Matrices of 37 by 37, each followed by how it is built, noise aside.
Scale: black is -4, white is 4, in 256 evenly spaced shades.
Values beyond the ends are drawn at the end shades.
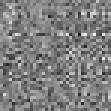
low rank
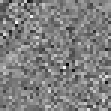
block diagonal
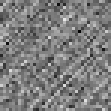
Hankel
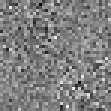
block diagonal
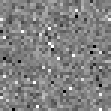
sparse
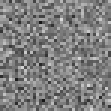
blocks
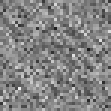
Toeplitz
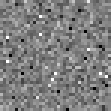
sparse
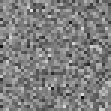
noise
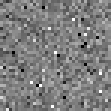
sparse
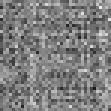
blocks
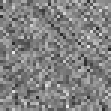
Toeplitz
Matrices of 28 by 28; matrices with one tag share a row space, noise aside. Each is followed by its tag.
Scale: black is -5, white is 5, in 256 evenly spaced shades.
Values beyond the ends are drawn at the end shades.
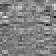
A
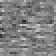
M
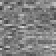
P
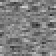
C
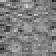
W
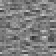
C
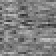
P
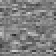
M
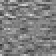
P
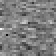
M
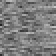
P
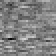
P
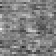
M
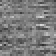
A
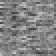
M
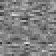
C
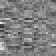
W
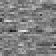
P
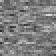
P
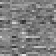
M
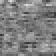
P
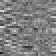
W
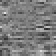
A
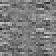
A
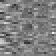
W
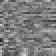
P
